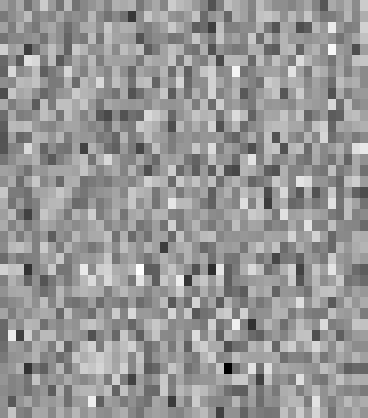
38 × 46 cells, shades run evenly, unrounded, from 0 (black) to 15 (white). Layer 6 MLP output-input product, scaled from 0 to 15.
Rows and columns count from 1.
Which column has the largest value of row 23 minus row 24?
35
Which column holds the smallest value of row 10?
5
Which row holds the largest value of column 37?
7
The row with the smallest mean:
16
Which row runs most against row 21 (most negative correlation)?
12
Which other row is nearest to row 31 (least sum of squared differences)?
17
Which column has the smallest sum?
1
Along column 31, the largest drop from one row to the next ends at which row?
36
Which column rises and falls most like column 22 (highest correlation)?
42
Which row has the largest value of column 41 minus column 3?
13
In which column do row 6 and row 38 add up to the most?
38
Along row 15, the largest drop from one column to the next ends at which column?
33
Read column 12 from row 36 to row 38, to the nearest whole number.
11 14 10
